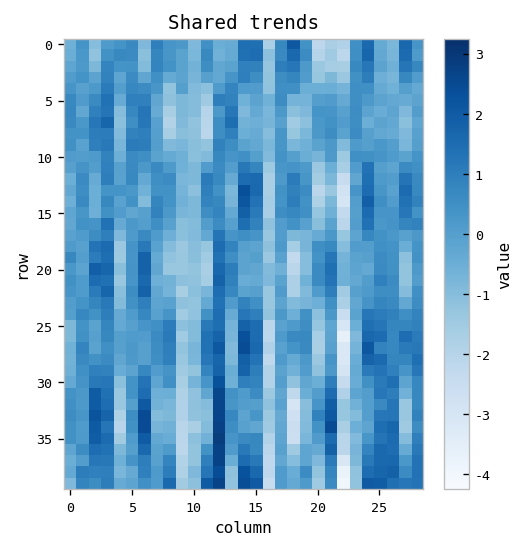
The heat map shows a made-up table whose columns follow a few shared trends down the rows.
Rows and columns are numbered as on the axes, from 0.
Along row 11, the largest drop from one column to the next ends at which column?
16
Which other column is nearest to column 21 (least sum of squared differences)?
2
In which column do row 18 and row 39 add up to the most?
12
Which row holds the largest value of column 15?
39
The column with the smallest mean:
22
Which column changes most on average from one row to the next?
18
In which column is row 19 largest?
6
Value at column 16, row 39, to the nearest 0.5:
-2.5
